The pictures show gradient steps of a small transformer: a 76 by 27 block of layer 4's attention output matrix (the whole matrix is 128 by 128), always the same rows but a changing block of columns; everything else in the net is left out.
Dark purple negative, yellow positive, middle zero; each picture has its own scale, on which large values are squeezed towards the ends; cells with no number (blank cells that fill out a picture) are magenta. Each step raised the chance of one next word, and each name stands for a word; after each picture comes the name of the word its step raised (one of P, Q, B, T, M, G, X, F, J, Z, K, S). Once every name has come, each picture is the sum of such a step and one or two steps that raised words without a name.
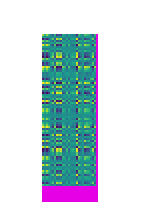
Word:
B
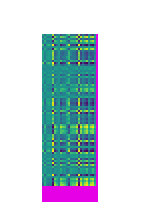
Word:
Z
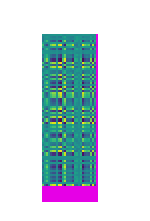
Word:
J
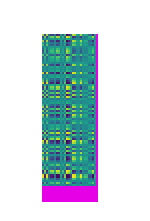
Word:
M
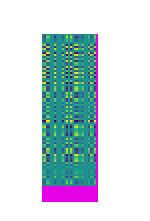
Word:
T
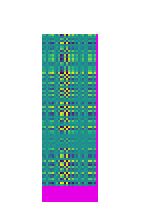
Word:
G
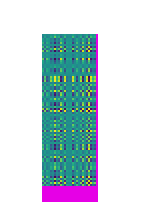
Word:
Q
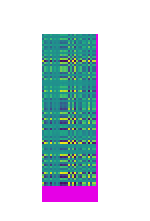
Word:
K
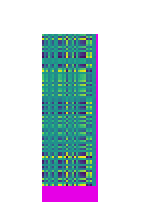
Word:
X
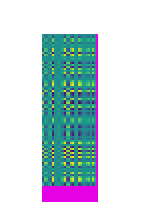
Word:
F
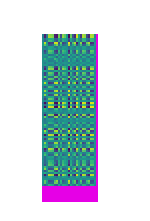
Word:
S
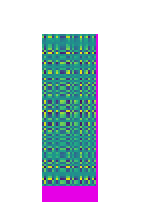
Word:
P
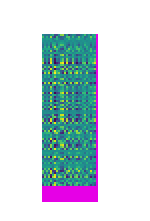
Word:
M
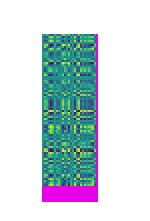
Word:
Z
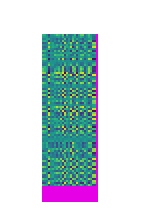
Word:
G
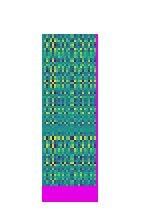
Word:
X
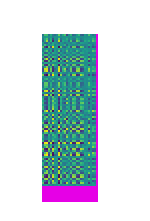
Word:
K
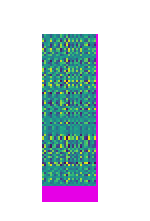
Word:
F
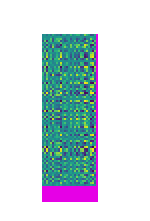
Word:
B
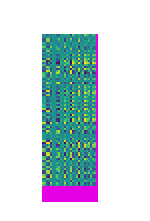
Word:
K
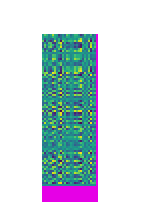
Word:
G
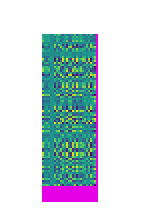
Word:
J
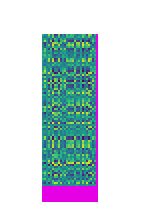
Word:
G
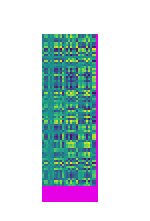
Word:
T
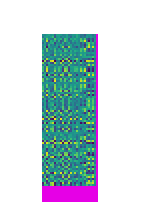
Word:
K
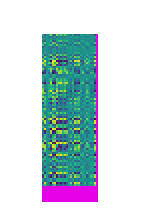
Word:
K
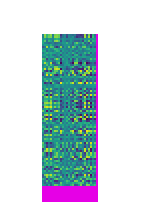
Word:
S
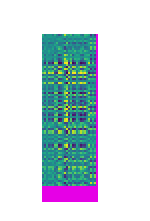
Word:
G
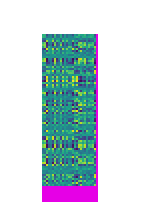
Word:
Q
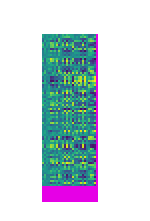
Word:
Q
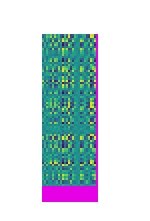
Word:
S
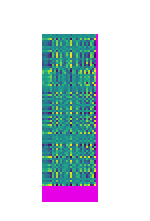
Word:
X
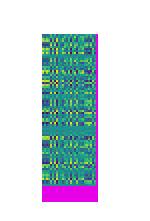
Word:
P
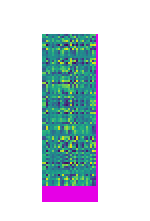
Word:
Z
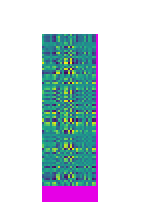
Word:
P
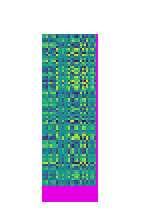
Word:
T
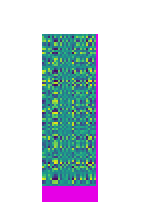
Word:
P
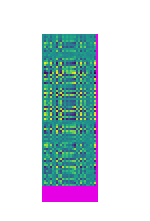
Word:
G
